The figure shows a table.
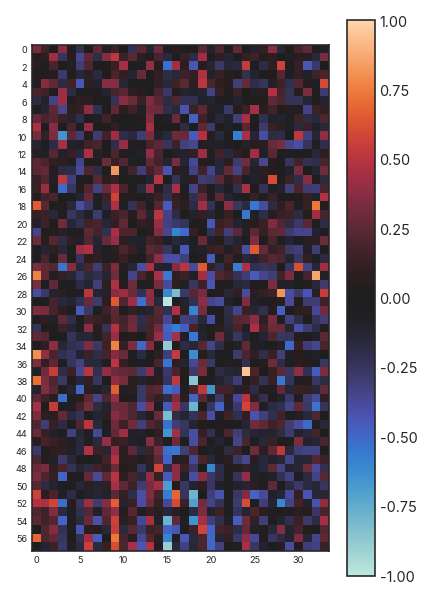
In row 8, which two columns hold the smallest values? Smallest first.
18, 23
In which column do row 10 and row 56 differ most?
17
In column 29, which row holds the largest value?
26
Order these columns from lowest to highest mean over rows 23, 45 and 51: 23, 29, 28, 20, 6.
29, 23, 20, 28, 6
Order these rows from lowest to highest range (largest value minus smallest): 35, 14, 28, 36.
36, 14, 35, 28
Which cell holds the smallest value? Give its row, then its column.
29, 15
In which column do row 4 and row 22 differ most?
25
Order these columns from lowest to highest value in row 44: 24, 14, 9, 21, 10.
24, 21, 14, 9, 10
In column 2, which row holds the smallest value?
6
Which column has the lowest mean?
15
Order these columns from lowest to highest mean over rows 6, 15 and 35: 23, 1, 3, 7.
23, 7, 1, 3
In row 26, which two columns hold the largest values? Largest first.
32, 0
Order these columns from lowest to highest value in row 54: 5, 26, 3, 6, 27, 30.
3, 26, 5, 27, 30, 6
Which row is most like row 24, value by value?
20
